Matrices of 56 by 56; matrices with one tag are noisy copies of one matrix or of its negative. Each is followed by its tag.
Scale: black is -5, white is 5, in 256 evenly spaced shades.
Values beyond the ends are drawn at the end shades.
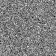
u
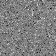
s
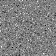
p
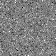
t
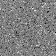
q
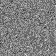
u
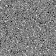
u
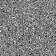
p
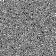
p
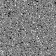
t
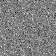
p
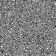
t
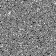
t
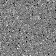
s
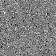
p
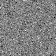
t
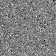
u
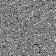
s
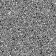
t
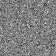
q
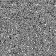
u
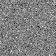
u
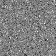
u
